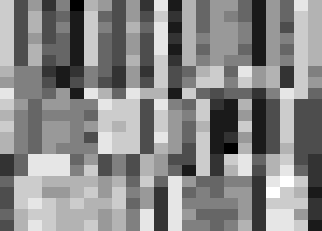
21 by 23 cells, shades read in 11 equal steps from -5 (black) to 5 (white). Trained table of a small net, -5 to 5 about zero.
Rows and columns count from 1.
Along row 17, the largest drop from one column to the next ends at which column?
23
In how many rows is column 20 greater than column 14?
9
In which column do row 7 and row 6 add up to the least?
6
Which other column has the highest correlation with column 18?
15
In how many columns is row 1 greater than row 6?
5
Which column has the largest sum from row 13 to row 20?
21
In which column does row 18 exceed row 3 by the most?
13
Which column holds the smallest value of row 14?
17
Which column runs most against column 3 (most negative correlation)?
10
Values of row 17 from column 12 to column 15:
-1 4 1 -1
